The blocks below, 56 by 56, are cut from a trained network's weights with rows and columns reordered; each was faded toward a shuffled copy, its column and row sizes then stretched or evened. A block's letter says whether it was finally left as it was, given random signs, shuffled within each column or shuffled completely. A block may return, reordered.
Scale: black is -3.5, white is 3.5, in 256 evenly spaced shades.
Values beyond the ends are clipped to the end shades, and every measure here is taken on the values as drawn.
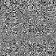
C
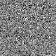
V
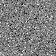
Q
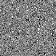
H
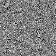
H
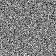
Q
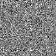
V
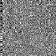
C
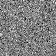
Q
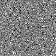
H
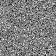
Q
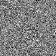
H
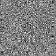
C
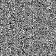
H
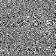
V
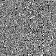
H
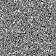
H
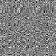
C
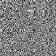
C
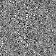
H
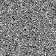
Q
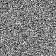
Q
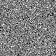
Q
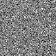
H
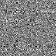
V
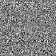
V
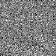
V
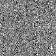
H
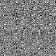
C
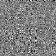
C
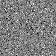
Q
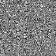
V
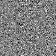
H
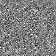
V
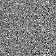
H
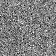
Q
